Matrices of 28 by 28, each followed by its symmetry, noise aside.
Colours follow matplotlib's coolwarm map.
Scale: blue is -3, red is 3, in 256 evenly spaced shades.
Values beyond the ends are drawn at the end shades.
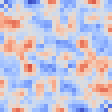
same after a half turn.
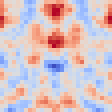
mirrored left to right.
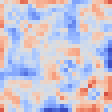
symmetric.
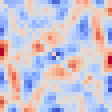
same after a half turn.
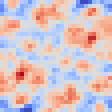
same after a half turn.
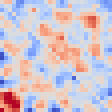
symmetric across the other diagonal.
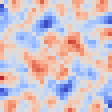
same after a half turn.
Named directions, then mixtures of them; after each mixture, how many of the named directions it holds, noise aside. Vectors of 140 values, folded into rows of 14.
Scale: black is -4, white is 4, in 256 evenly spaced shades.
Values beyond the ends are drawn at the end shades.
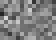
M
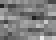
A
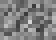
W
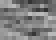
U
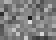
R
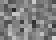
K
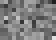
three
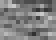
one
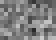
three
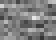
one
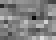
one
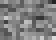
four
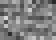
two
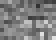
four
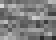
one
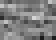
one
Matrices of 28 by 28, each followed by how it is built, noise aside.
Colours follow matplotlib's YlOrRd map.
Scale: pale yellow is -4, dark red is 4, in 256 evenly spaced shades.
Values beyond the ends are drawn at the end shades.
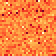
sparse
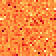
sparse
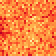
smooth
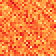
Toeplitz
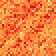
Hankel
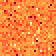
sparse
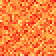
Hankel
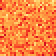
smooth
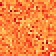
banded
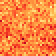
smooth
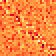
banded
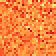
upper triangular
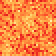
smooth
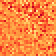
upper triangular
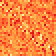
banded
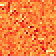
banded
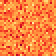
repeating rows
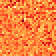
upper triangular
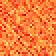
Toeplitz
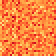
repeating rows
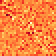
banded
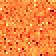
sparse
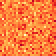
repeating rows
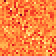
banded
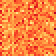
repeating rows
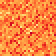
Hankel
